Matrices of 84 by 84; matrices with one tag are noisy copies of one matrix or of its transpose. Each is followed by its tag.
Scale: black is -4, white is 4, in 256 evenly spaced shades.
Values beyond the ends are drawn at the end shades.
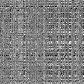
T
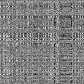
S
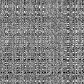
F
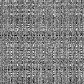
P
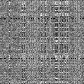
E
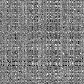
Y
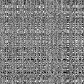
F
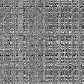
T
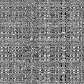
Y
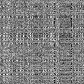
S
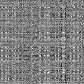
Y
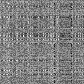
S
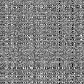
F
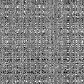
F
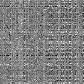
T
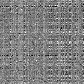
T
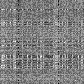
E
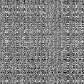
F
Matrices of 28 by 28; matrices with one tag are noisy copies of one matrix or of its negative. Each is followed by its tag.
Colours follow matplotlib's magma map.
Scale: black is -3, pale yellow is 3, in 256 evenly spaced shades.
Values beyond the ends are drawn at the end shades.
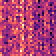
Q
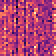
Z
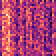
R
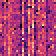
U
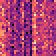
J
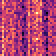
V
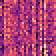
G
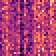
Q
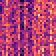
Q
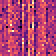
U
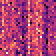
V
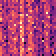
Q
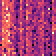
R
